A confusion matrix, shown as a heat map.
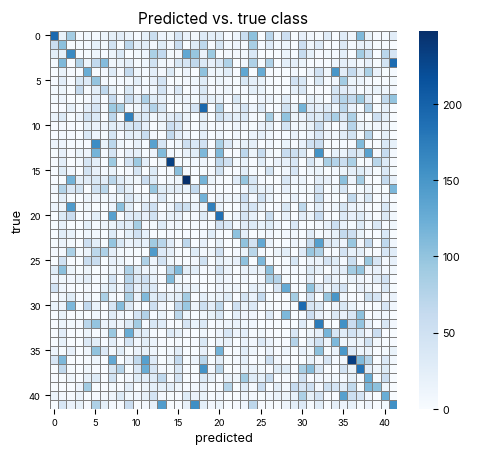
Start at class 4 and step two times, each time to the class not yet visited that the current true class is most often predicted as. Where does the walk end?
29
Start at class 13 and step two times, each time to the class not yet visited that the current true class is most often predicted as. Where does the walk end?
35
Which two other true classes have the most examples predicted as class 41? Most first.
3, 17
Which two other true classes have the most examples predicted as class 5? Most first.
12, 13
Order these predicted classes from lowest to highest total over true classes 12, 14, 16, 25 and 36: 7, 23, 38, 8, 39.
8, 39, 38, 23, 7
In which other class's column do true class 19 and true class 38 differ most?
2
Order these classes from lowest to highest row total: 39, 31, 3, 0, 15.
15, 31, 39, 0, 3
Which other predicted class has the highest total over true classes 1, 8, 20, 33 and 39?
7
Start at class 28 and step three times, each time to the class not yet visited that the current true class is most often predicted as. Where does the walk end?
18
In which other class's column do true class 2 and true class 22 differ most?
16
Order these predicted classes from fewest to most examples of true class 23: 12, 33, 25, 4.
33, 4, 12, 25
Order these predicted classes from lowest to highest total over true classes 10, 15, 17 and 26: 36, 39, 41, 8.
39, 8, 41, 36
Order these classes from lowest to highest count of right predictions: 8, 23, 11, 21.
21, 11, 8, 23
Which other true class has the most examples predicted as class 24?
0
